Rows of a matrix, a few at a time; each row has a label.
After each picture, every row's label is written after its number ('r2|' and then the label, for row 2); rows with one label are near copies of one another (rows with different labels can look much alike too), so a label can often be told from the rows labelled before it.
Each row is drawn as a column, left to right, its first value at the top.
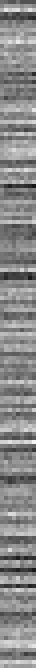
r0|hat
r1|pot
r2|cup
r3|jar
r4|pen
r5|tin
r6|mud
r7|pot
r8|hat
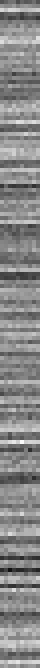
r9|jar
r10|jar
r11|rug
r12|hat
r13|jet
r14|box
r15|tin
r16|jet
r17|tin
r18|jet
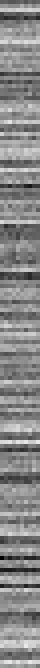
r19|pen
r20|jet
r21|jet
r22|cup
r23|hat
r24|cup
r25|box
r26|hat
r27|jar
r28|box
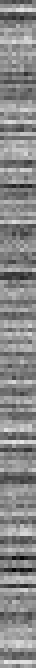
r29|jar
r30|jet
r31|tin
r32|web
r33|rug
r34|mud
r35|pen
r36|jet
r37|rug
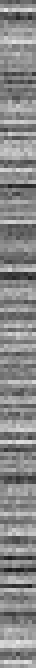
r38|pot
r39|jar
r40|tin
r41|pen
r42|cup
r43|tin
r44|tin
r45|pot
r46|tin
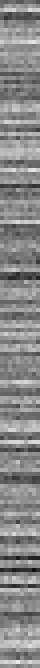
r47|pen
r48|jet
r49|pot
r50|tin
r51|web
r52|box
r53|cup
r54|pen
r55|cup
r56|jar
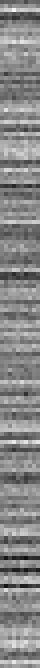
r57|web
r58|pen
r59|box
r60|rug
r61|cup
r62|pen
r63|mud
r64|web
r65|mud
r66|hat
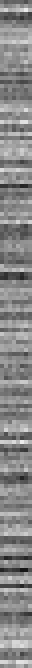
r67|tin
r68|pot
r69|pen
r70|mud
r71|tin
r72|hat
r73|jet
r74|pen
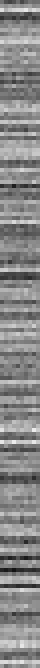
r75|hat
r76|web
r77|web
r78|tin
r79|tin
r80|box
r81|jar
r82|pen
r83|hat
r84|hat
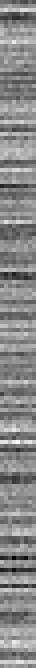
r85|mud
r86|hat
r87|pot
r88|mud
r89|box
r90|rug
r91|pen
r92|box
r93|web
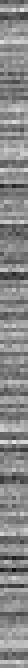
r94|cup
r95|pot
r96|pen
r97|jet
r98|web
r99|jar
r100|cup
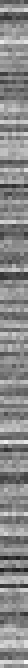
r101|hat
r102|box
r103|web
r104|tin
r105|mud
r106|box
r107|box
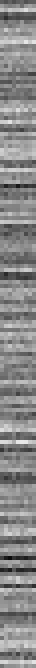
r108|box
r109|web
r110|jet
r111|jar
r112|mud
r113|jar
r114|jar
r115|cup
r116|pen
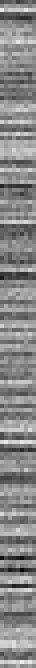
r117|pot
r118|box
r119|tin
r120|box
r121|pen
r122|web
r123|rug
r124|hat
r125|jar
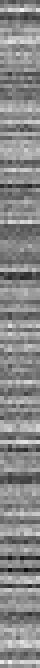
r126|web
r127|pot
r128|jet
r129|jar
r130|box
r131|jar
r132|cup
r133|pen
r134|tin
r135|jet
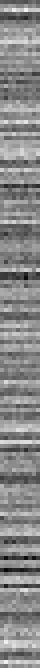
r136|box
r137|web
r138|cup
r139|rug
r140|jet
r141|hat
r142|pot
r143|mud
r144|pen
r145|hat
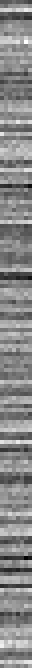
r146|box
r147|jar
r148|jar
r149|cup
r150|box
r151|pot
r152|jar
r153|pot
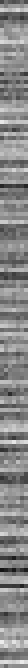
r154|jet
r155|box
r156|mud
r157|mud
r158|rug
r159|pen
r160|tin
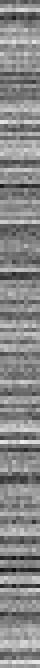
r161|hat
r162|jet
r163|cup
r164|web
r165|rug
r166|cup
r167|jet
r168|tin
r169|web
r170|hat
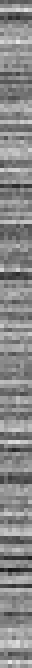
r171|cup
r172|pen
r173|box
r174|cup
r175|cup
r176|mud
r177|rug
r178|jet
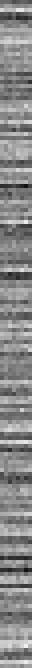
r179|rug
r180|cup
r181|web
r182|mud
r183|pot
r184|rug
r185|tin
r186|jet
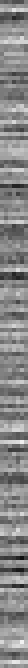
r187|tin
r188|mud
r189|jar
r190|jet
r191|cup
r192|jar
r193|rug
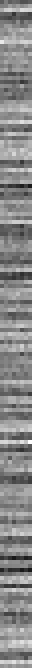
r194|web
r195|hat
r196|tin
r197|pen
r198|cup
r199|jet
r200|web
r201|mud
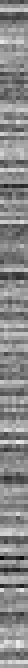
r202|pen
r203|cup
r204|cup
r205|cup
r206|box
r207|pen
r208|pot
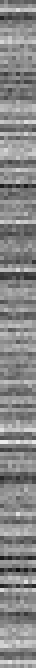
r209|hat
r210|hat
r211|web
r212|web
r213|tin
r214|jar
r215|tin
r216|pot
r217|hat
